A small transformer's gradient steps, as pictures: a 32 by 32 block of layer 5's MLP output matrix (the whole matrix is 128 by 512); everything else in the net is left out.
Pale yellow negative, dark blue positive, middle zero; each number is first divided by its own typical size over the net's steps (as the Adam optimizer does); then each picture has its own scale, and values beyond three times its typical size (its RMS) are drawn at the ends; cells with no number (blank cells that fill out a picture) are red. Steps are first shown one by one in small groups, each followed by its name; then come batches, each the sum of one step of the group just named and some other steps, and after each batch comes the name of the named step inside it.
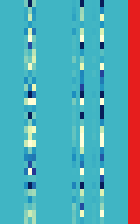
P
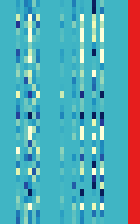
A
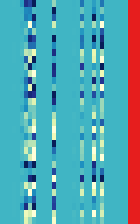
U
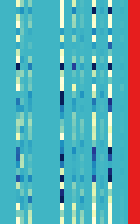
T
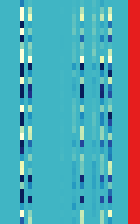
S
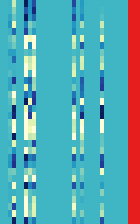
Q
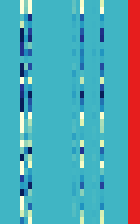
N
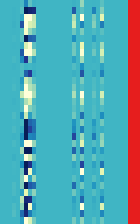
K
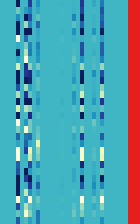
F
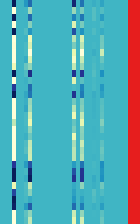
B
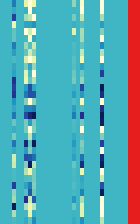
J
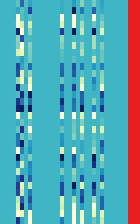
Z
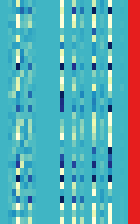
T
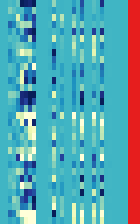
Z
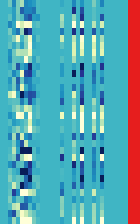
Z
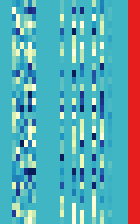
Z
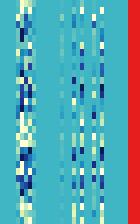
N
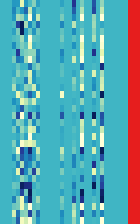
A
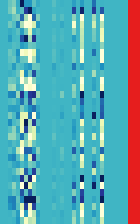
A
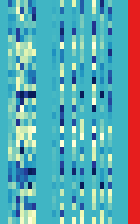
P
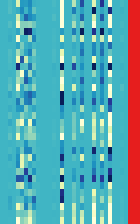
T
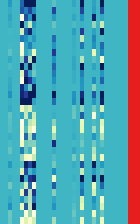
U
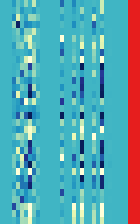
J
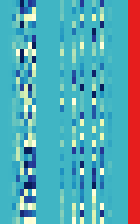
K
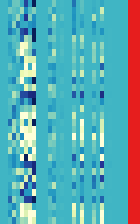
Q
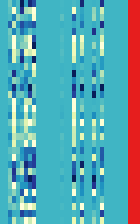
B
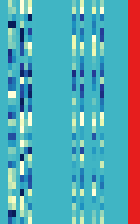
N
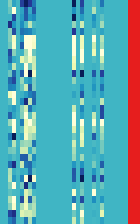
Q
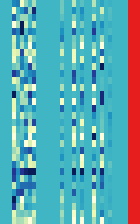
B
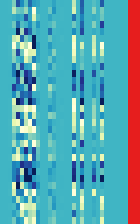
F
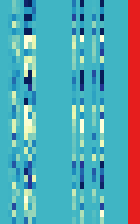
Q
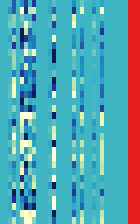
N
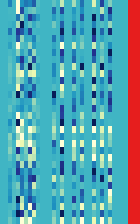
U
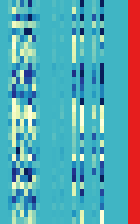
B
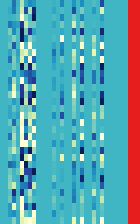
N
